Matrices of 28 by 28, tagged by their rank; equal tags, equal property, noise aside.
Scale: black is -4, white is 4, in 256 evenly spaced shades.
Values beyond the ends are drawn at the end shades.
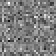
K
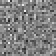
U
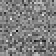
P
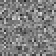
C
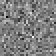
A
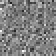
U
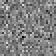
U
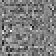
U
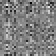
K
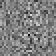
C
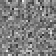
U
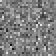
U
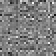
P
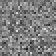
A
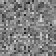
A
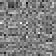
K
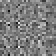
K
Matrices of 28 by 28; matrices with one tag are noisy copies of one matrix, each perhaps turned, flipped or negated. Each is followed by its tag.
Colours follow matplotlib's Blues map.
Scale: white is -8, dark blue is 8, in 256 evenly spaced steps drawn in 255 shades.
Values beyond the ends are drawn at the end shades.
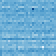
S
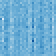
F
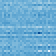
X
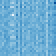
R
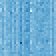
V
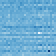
X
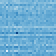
X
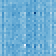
V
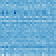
R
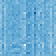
V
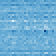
V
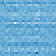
F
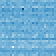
S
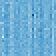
F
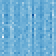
F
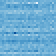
F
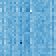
V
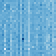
X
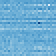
X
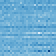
X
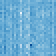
V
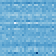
F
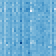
V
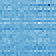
X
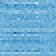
F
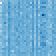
R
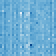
V
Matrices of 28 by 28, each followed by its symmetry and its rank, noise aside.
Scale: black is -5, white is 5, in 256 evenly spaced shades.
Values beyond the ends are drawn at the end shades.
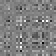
symmetric, rank two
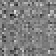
antisymmetric, rank four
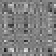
no symmetry, rank two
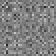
symmetric, rank four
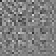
no symmetry, rank three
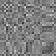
symmetric, rank four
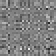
no symmetry, rank three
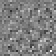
symmetric, rank four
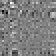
antisymmetric, rank four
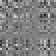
no symmetry, rank two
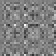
symmetric, rank two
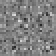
no symmetry, rank four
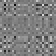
no symmetry, rank two
